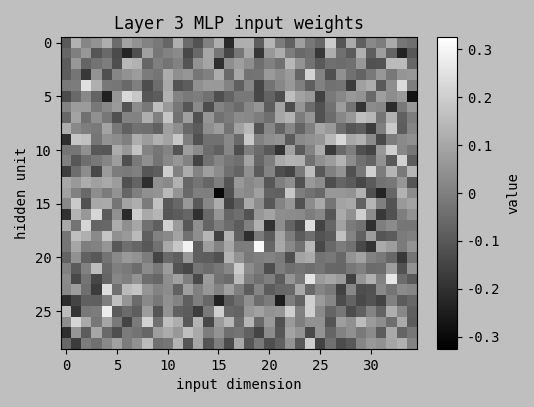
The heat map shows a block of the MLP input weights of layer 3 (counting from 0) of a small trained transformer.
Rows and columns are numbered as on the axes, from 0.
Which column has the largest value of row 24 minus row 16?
6
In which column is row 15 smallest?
16
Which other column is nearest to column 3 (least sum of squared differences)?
9
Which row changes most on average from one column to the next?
26
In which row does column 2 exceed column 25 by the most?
17
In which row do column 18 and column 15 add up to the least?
18
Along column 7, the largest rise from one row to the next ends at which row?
2
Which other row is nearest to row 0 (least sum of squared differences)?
8
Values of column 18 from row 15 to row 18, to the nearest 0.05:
0.1 -0.1 0 -0.2
